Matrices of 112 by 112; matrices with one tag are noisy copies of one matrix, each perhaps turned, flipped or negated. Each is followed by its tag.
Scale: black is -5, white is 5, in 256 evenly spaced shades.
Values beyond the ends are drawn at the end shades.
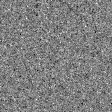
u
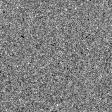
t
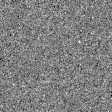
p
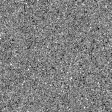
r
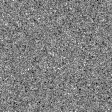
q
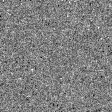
p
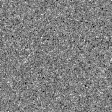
u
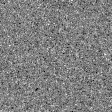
t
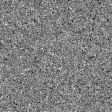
q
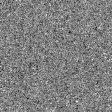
p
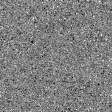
p
